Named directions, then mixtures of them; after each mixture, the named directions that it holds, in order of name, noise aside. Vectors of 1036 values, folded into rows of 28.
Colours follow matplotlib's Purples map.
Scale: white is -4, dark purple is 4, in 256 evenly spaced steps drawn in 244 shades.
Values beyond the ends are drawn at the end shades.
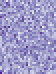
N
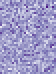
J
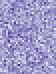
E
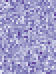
E, N.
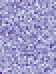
E, J, N.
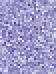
E, N.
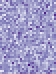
E, J, N.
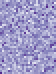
J, N.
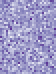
E.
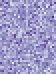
E, J, N.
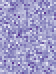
E, J, N.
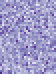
J, N.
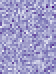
J.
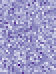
E.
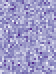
E, N.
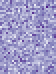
E, J, N.
